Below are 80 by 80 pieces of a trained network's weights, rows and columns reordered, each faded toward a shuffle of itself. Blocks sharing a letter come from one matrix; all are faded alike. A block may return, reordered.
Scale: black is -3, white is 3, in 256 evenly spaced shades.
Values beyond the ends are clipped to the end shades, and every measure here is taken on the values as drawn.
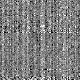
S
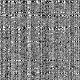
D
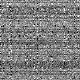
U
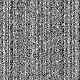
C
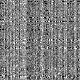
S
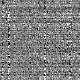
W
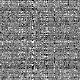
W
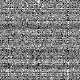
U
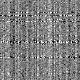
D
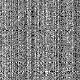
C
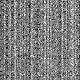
C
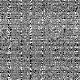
W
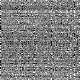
W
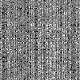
S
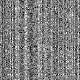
C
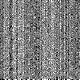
D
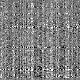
S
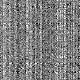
C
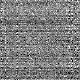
U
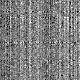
C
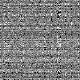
U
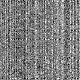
C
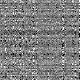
W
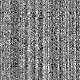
C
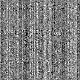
C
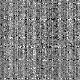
S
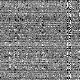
W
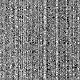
C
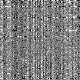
D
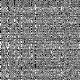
W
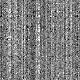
C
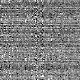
U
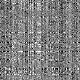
S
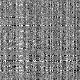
D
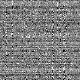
U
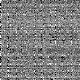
W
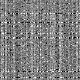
D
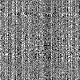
C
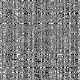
D
